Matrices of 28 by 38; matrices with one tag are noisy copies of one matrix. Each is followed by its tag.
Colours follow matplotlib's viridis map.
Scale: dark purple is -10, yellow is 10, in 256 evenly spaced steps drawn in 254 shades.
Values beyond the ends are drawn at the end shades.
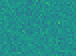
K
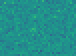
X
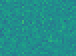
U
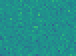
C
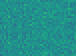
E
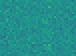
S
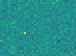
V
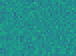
C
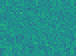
C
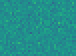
K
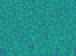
C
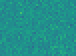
C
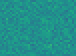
S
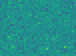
V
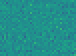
E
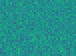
C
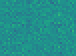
K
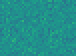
U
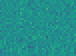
C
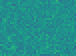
V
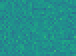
E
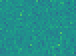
C
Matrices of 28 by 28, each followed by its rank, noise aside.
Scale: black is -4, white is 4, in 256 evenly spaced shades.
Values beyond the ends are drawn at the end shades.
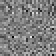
six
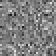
six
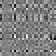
two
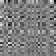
two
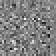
six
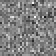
six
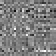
three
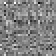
four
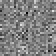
eight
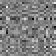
three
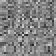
six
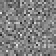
six
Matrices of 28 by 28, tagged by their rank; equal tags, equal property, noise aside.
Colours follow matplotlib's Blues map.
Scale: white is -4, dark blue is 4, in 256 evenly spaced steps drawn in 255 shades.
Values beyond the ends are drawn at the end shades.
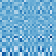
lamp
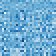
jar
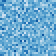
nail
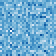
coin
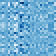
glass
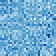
coin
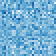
coin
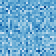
coin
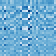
lamp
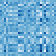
lamp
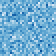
nail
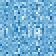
coin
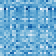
glass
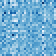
jar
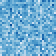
nail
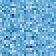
coin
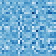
jar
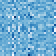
jar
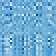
lamp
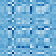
lamp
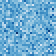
nail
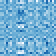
glass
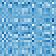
lamp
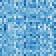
jar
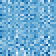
glass
